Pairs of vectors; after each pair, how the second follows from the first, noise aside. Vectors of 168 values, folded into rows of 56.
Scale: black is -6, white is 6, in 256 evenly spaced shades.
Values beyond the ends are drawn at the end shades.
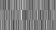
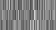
reversed.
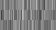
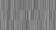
wrapped around, shrunk.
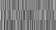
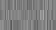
wrapped around, shrunk.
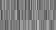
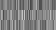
wrapped around, negated.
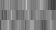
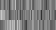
wrapped around, negated.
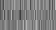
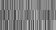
wrapped around, negated.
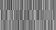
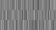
wrapped around, shrunk.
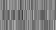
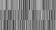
wrapped around, negated.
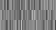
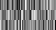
scaled up.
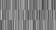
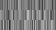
wrapped around, negated.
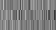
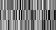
scaled up.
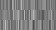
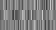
reversed.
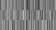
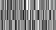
negated, scaled up.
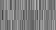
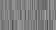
wrapped around, shrunk.
